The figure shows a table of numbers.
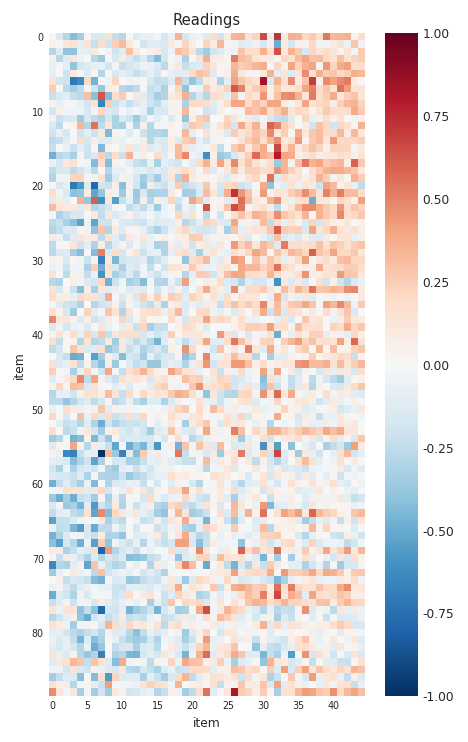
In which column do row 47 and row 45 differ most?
30
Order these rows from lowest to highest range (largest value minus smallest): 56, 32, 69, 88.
32, 88, 69, 56
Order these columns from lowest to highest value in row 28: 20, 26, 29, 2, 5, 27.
20, 5, 2, 29, 27, 26
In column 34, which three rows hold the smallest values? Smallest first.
83, 55, 70
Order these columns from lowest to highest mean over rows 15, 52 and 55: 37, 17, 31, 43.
31, 37, 17, 43
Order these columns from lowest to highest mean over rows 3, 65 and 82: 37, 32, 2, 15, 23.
15, 2, 32, 23, 37
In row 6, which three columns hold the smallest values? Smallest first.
3, 4, 6
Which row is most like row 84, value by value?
46
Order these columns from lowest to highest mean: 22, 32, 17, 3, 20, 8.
3, 8, 20, 17, 22, 32
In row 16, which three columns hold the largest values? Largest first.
32, 29, 19
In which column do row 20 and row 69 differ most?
6
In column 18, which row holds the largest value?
56
